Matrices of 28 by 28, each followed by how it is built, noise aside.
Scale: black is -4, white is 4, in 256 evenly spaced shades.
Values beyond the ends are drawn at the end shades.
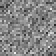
Hankel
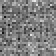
blocks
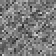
Hankel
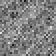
Hankel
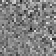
upper triangular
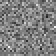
noise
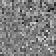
upper triangular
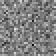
repeating rows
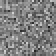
noise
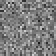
blocks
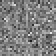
noise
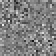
block diagonal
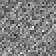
Hankel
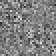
block diagonal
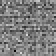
blocks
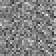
repeating rows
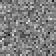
noise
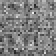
blocks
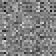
low rank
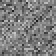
Hankel
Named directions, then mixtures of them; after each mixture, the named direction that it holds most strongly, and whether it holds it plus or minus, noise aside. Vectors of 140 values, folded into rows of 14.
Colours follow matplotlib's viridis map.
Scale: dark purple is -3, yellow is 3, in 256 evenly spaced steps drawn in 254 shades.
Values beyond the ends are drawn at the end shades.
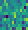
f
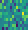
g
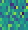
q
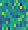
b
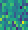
f, minus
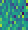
q, plus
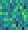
g, plus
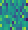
f, minus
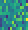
f, plus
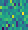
g, plus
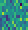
b, plus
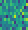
f, plus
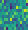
g, plus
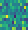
f, minus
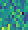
g, minus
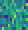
f, plus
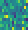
f, minus
